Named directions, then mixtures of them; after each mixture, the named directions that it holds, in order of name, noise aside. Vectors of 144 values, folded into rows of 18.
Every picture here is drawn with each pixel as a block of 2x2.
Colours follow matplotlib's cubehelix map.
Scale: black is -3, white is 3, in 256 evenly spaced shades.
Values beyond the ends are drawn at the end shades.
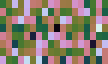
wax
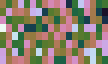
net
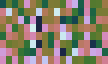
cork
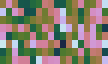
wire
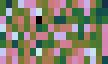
cork, net, wire.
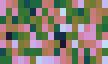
wire.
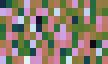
cork, wax.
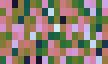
wax.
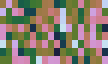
wire.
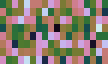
wax.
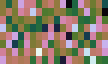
net, wax.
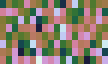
cork, wax, wire.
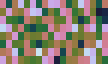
net.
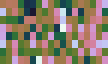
wire.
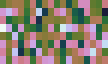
cork, net, wire.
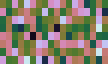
wax.
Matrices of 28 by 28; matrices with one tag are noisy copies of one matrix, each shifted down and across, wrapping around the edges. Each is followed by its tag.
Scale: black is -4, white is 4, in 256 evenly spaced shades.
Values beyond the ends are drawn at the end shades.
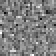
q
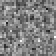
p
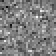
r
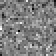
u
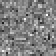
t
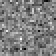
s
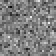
r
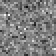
r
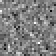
q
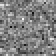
r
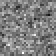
s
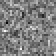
t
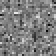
p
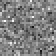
r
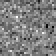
r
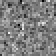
u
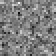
p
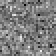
r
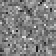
t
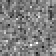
p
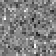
u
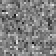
u
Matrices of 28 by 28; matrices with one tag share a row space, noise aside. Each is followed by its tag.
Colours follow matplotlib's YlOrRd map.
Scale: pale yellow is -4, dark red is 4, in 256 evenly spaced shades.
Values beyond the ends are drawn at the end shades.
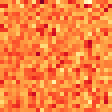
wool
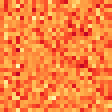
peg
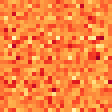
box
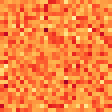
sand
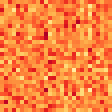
sand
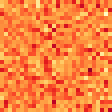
wool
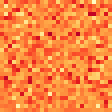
box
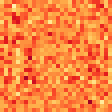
box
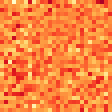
box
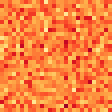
sand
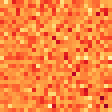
wool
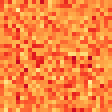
peg
